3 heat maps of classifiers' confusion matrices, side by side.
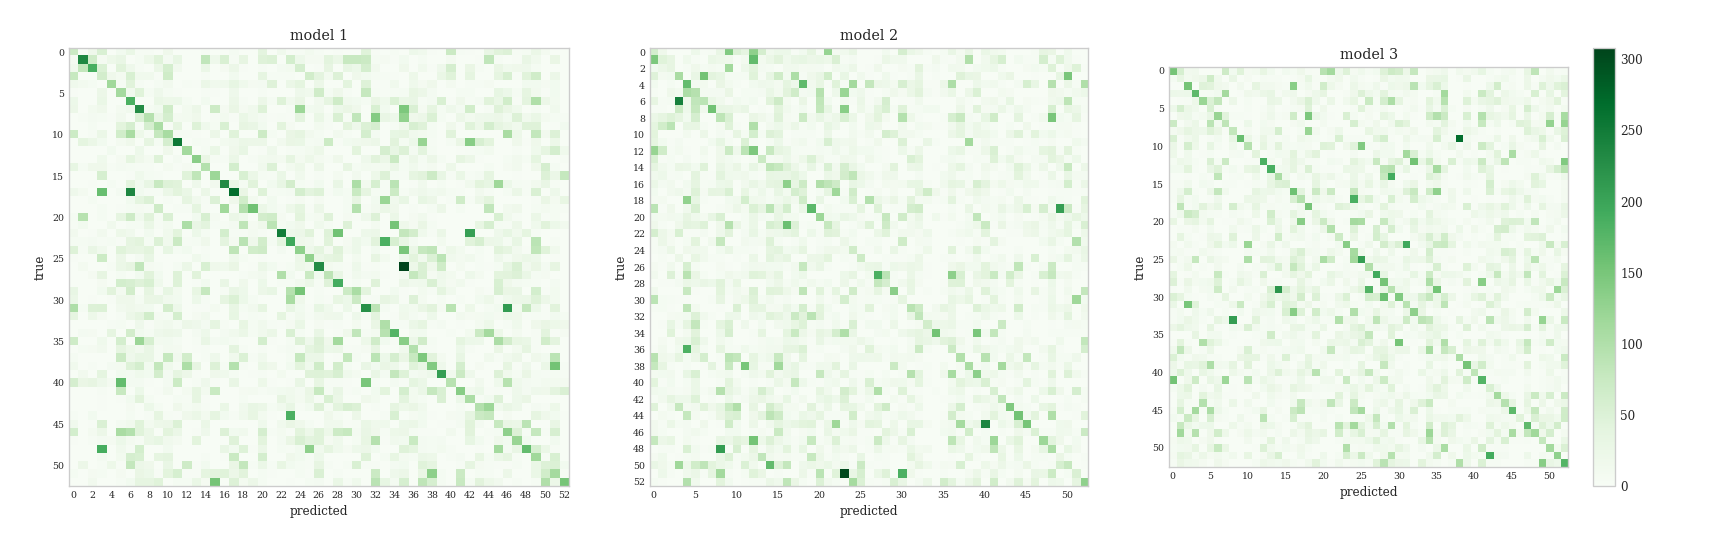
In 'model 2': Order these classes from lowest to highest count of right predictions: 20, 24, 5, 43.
24, 5, 20, 43
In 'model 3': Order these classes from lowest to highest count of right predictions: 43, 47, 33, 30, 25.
33, 43, 30, 47, 25
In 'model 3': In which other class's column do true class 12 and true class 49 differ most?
32
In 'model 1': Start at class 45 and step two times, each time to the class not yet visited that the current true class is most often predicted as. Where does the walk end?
3
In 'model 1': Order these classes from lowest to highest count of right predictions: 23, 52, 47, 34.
47, 52, 34, 23
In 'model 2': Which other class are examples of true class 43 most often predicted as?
10
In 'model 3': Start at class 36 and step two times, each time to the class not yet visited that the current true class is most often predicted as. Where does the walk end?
28
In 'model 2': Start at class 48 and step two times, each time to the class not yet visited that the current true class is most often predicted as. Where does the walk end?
30
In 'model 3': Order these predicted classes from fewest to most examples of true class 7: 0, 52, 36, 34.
34, 36, 0, 52
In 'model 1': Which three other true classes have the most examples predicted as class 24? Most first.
29, 7, 37
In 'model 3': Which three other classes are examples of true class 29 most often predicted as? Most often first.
14, 26, 35
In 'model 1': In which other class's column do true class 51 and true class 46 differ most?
38
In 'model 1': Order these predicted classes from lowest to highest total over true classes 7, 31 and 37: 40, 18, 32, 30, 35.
30, 18, 40, 35, 32
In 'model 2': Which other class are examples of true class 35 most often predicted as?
52
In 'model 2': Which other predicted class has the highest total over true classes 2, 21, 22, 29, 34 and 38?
9
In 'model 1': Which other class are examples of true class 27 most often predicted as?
22
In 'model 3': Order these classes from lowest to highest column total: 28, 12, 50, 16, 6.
12, 50, 6, 16, 28
